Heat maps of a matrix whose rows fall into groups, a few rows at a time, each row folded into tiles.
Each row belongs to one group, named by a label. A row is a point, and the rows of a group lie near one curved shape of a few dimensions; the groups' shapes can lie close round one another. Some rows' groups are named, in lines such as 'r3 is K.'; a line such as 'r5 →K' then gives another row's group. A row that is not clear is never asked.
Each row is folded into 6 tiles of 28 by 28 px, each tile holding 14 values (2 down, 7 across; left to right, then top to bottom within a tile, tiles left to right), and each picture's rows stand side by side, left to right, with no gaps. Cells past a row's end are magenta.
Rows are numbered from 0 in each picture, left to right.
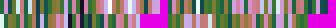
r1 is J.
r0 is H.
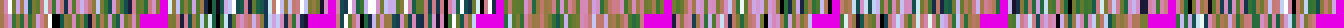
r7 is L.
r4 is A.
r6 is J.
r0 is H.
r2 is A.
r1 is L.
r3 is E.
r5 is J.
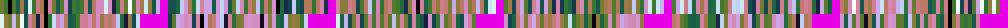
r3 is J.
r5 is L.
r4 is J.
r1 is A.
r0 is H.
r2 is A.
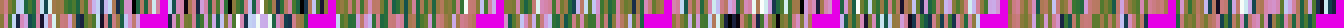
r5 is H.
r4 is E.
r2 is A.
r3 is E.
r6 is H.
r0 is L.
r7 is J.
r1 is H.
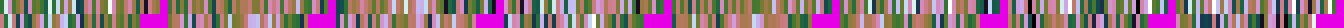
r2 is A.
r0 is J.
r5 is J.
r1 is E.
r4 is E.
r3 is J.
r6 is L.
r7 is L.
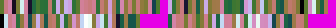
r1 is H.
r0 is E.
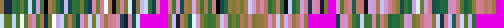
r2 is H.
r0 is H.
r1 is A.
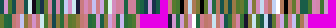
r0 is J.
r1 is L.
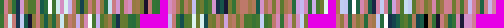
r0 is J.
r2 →H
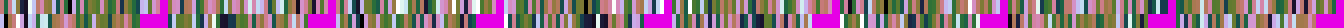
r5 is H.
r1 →E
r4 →H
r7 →A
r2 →L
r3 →A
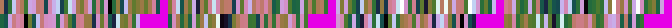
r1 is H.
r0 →A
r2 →L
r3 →L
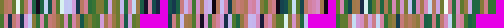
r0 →J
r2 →J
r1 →A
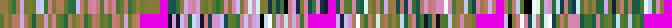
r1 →A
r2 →J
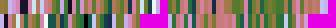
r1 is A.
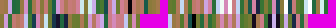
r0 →E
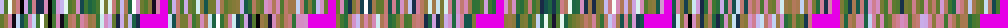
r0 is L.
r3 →L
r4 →E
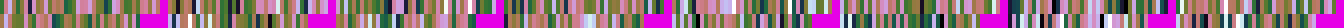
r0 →H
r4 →L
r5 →A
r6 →A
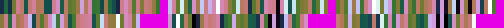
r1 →A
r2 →L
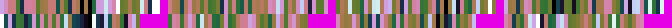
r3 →A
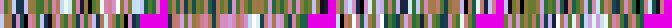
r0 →L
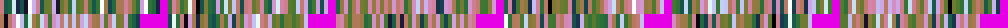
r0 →E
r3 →H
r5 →A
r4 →L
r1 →E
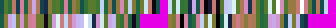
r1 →L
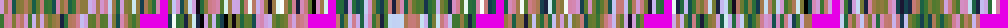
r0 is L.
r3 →J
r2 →E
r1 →E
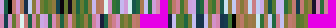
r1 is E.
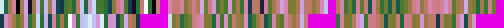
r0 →H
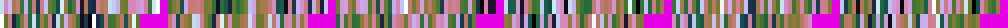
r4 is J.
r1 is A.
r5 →J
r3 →J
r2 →J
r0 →A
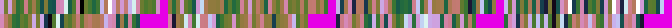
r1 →E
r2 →H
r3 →L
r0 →L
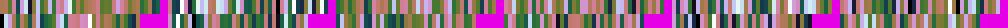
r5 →L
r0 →J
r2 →E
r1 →A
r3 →H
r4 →L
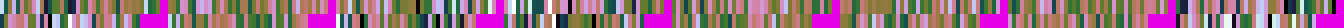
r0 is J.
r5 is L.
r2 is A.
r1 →A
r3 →H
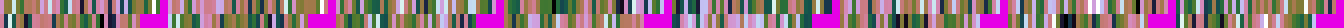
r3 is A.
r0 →A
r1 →A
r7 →E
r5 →E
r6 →E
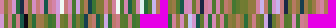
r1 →L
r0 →L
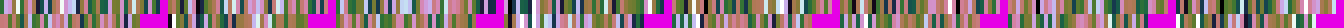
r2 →J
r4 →L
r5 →L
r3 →E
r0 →J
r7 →H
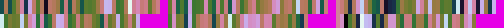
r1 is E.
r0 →H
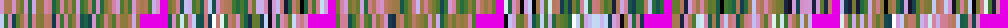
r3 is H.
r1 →L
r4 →A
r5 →H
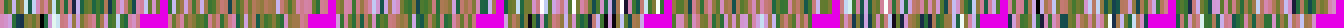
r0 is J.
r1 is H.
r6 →H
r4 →H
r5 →H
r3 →L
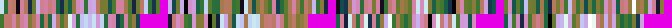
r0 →H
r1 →J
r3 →E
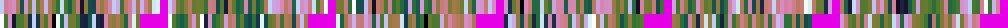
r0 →A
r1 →A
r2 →J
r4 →L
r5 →J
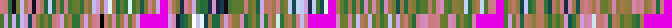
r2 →H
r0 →L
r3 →E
